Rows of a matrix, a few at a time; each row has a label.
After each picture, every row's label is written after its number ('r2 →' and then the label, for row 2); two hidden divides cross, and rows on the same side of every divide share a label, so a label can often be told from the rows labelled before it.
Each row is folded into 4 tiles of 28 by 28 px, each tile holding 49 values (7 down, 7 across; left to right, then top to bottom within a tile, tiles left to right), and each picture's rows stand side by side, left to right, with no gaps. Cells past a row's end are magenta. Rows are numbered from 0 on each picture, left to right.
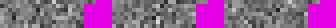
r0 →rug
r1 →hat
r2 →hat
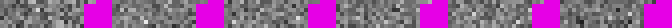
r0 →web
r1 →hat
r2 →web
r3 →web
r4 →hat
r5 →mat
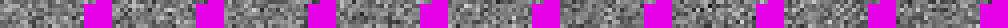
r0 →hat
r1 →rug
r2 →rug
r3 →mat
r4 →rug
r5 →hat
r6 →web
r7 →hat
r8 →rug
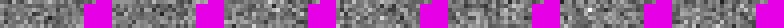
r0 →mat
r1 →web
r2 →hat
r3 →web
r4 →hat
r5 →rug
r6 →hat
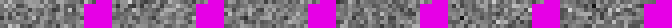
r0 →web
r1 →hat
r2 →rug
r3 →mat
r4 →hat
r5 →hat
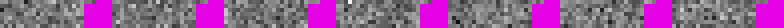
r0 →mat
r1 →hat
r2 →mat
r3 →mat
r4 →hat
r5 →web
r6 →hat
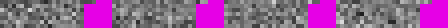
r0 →rug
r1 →hat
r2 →mat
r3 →mat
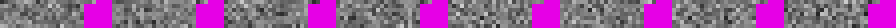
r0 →mat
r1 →rug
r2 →rug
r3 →rug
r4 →hat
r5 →web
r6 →mat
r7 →rug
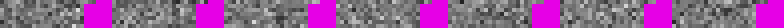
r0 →mat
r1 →hat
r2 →mat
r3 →hat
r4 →web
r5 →rug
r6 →web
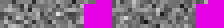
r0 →web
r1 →mat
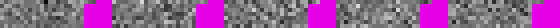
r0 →mat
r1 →web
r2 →rug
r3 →rug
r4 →mat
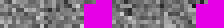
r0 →mat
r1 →hat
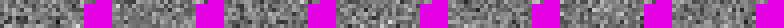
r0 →mat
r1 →mat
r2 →rug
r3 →hat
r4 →web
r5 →web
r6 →hat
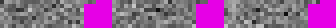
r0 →rug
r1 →rug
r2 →hat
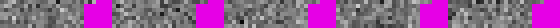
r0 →mat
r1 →hat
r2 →mat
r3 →mat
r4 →hat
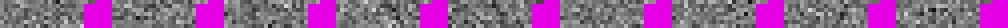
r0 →mat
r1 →hat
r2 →web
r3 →web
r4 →mat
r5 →web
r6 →web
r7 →rug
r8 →rug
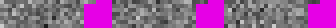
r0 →mat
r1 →rug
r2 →rug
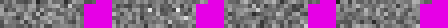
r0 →rug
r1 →web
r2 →mat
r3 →rug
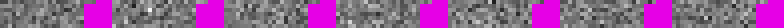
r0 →rug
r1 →web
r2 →web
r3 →web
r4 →mat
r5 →rug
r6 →rug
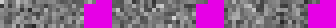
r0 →web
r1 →rug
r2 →rug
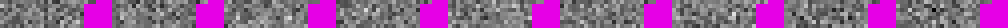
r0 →mat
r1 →hat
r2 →mat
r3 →rug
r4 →hat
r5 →rug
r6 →mat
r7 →mat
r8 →rug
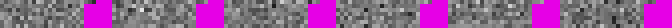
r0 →mat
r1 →rug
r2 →hat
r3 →web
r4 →web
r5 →mat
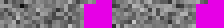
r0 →web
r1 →rug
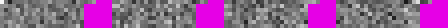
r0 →web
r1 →hat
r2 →mat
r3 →rug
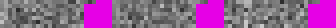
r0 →mat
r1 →mat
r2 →mat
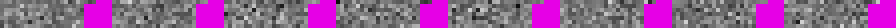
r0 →rug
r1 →web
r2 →web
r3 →rug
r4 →web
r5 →mat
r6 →web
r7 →hat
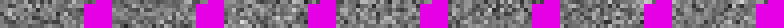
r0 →rug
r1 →rug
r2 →hat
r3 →hat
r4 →rug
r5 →web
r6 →web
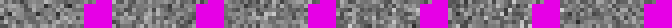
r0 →web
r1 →web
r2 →mat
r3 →hat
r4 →mat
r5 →mat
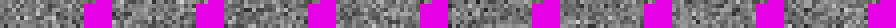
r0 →hat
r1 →hat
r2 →rug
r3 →rug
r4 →rug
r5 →web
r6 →hat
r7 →mat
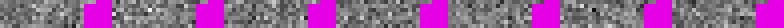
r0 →web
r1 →web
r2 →mat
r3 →rug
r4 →hat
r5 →rug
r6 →hat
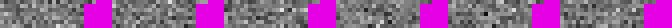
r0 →rug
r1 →web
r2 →hat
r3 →web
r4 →mat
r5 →hat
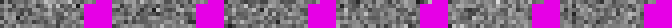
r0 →mat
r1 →web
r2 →rug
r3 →hat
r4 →mat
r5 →rug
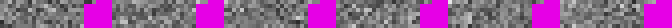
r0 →rug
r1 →web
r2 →web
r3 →rug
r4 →hat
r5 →web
